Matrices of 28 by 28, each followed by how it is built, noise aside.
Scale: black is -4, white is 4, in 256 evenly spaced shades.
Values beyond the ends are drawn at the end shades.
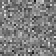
noise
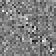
banded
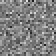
repeating columns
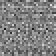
repeating columns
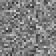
repeating rows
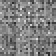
blocks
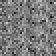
repeating rows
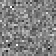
noise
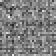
blocks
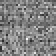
blocks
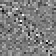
banded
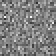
repeating columns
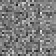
repeating rows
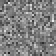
noise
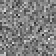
noise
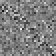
banded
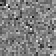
banded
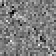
banded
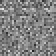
repeating columns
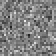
noise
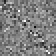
banded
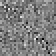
banded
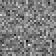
repeating columns
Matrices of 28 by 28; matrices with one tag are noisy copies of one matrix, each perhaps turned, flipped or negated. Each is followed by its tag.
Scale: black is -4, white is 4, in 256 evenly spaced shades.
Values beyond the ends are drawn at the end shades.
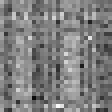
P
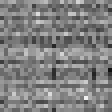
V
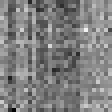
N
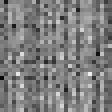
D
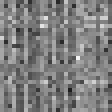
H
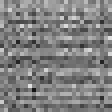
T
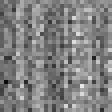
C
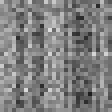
C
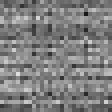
D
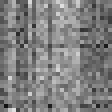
N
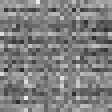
D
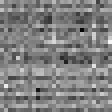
V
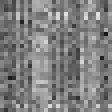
P
